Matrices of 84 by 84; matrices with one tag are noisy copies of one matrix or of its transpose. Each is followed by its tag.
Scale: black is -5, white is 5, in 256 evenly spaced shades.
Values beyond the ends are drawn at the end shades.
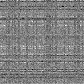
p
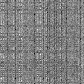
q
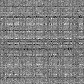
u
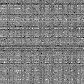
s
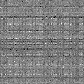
u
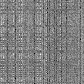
q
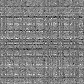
u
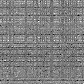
q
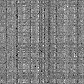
u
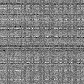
s
